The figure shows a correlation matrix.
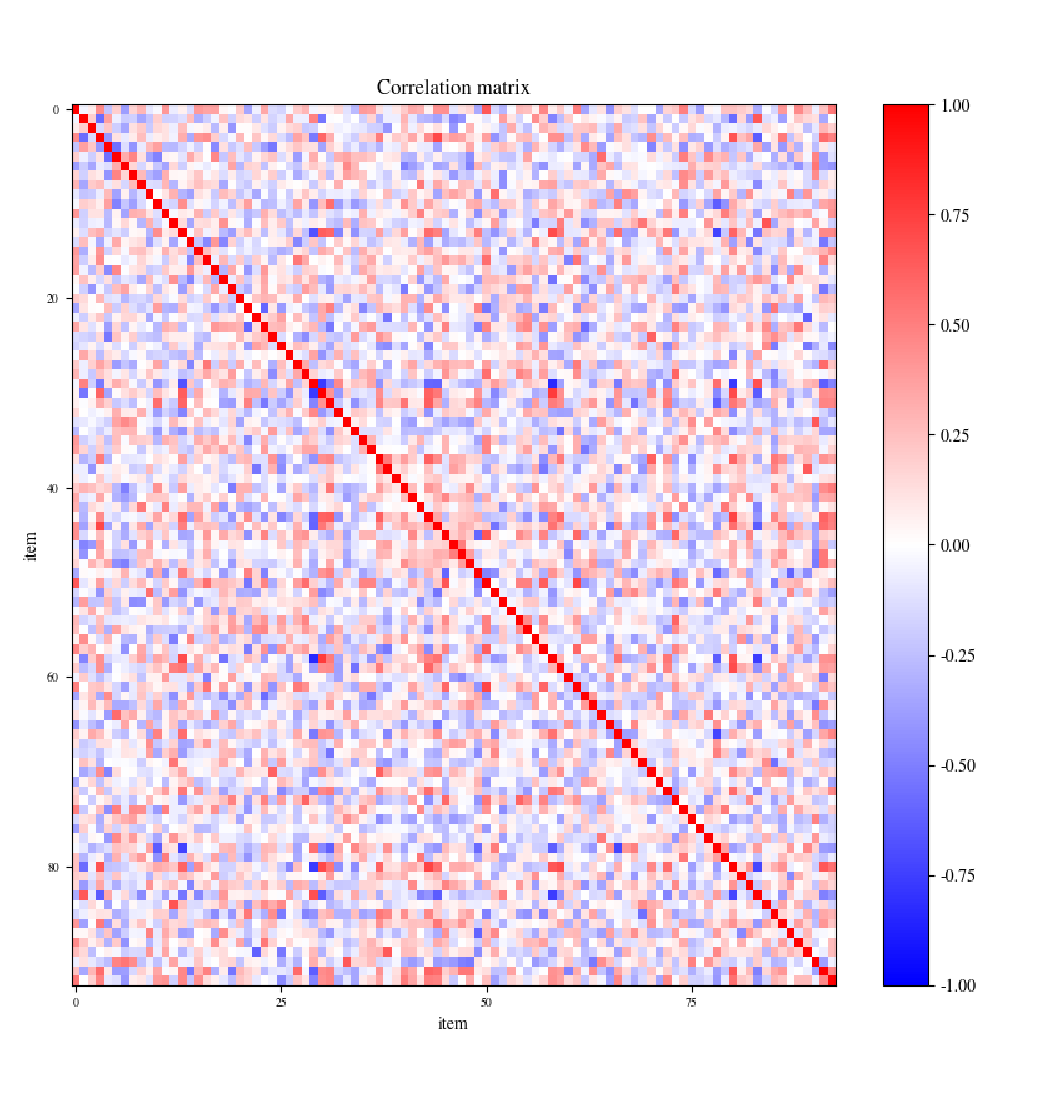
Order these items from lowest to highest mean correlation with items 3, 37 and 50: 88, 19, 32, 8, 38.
19, 32, 38, 8, 88
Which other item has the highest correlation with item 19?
73
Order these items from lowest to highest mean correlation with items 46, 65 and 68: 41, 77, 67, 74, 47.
74, 77, 41, 47, 67
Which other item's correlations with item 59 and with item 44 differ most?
12
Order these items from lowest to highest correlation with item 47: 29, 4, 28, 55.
29, 55, 28, 4
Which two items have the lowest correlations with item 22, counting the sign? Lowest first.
89, 38
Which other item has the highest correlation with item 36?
50
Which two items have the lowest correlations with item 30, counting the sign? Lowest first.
29, 83
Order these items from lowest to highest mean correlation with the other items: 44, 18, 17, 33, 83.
83, 33, 18, 17, 44
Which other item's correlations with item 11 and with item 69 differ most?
85
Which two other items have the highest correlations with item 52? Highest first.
83, 1
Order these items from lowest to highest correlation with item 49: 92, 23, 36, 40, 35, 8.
23, 35, 36, 8, 92, 40
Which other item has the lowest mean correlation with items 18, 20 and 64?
62
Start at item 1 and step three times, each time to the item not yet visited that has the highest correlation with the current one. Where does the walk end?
78
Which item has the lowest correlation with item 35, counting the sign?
21
